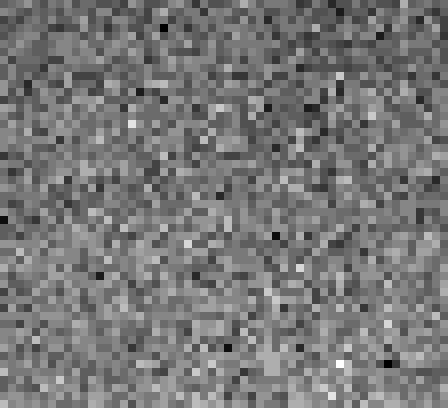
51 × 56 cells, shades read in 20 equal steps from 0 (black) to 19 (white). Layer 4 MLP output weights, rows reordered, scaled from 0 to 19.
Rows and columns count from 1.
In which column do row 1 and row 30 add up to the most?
51
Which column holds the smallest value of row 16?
46
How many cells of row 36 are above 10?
18
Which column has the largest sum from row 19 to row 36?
38
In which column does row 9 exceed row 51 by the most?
29
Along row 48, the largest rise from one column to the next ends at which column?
31
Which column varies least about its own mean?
45
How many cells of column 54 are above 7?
36
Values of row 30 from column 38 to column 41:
13 4 8 11
